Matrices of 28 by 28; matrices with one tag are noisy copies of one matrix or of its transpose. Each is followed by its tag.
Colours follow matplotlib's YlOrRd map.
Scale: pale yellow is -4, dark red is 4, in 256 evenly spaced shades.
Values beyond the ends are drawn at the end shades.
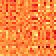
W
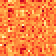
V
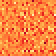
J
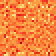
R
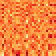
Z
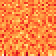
Z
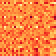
Z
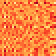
Z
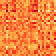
W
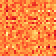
W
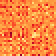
W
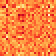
R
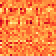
V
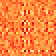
J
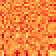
Z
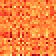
W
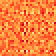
J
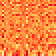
Z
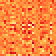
J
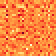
R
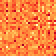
W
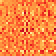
J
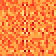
J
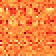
V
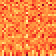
Z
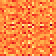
J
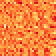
Z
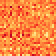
W
